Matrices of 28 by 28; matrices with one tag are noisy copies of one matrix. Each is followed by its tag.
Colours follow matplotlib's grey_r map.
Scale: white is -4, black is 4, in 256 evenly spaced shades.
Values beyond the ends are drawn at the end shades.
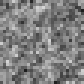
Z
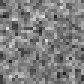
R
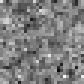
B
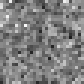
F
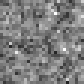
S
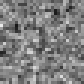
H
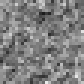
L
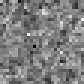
B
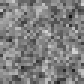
Z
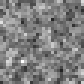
Z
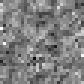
L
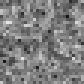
S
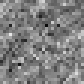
L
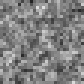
Z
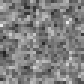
H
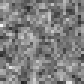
H
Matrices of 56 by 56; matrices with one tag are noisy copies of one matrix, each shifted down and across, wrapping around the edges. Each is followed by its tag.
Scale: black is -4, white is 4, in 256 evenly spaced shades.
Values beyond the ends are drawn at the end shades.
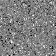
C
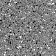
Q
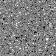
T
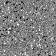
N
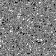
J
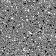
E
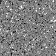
Q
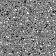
T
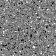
T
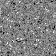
J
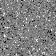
C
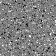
T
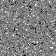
J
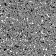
E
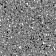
C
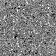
N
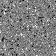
N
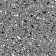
E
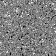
Q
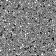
T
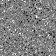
C
